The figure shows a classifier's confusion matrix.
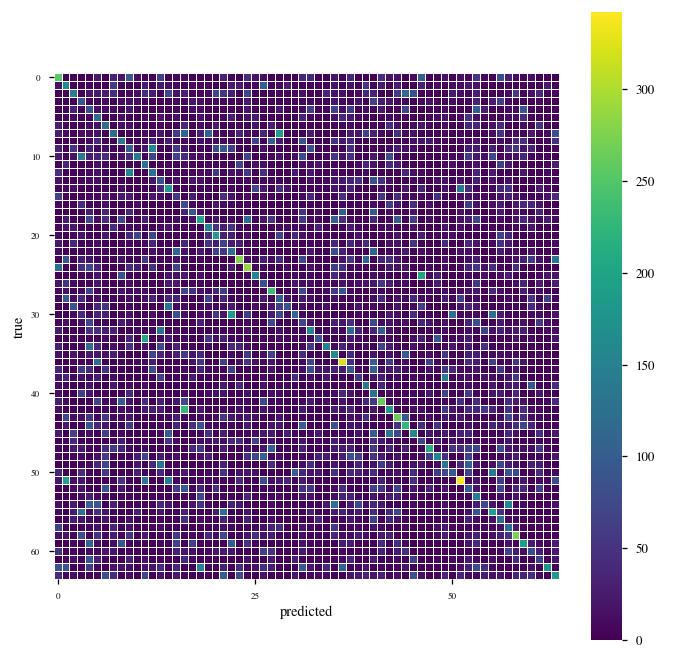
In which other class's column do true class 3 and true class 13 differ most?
56
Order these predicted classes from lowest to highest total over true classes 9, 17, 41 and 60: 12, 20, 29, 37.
29, 37, 20, 12
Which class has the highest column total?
40
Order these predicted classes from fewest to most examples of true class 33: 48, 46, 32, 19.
32, 46, 19, 48
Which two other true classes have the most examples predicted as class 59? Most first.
4, 44
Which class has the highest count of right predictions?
51
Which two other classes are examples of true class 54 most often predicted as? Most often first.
57, 35
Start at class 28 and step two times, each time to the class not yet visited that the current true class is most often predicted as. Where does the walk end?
26
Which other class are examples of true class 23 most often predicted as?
63
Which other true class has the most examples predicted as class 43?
18
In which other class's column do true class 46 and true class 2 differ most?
44
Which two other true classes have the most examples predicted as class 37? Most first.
32, 48
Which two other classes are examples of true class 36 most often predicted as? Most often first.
5, 40
